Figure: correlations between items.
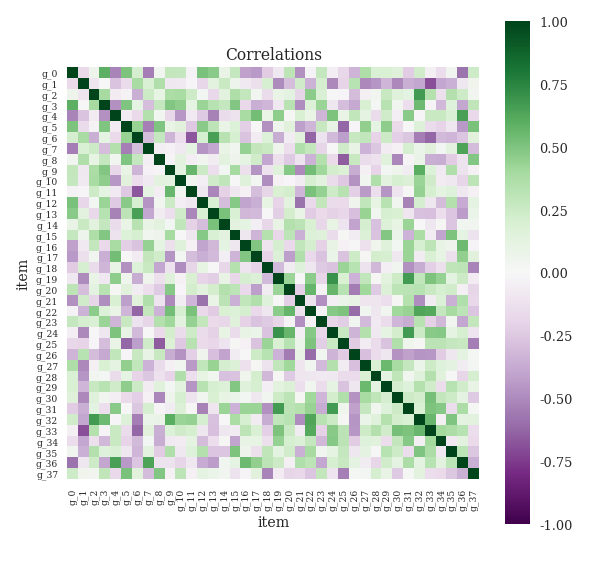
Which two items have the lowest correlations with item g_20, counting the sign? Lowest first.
g_26, g_17
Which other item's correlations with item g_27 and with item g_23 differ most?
g_11
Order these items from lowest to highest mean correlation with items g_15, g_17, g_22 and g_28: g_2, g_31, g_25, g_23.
g_23, g_25, g_31, g_2
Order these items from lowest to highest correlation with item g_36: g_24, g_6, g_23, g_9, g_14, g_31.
g_23, g_6, g_9, g_14, g_24, g_31
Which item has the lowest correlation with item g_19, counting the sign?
g_1
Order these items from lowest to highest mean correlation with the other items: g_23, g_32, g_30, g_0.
g_23, g_0, g_30, g_32
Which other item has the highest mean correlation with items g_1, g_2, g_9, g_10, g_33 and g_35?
g_32
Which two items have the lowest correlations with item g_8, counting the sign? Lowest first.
g_25, g_30
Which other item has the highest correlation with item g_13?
g_6
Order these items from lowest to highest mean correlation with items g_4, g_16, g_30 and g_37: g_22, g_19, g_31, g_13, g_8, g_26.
g_13, g_26, g_8, g_22, g_19, g_31
